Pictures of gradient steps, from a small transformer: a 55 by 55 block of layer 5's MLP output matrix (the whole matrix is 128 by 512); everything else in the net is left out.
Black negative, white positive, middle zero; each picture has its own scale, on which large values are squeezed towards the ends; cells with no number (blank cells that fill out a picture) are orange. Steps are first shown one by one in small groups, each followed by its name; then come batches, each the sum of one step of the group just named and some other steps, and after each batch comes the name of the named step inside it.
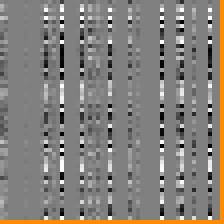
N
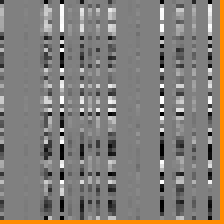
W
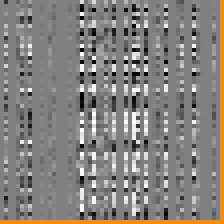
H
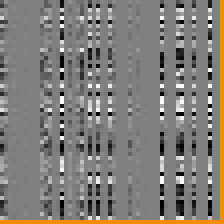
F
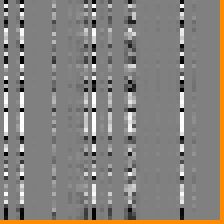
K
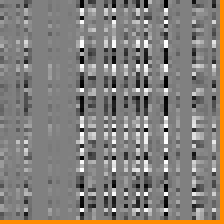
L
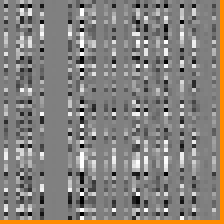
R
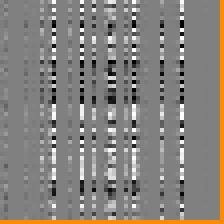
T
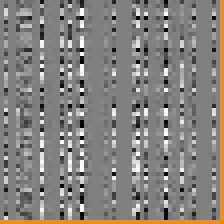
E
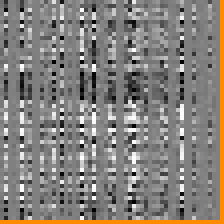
T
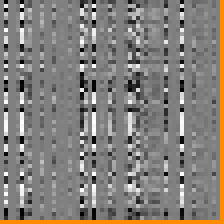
K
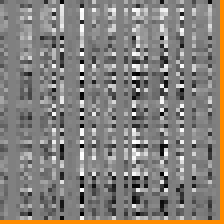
W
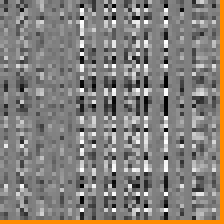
L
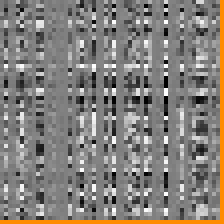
L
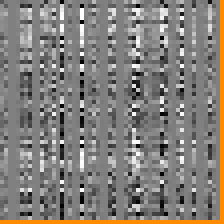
W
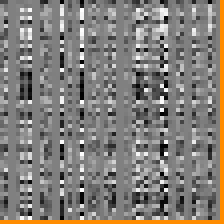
W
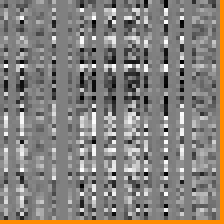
L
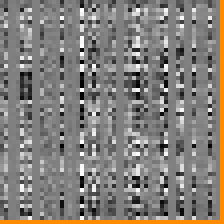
F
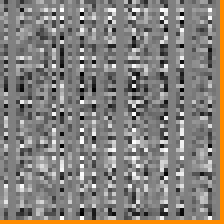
N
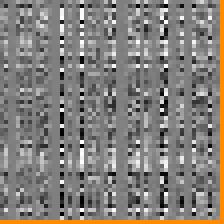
R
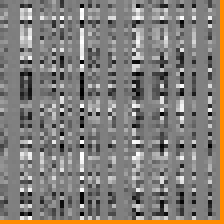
F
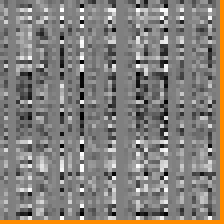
N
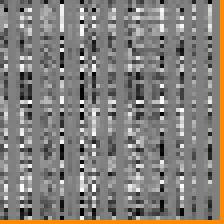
W
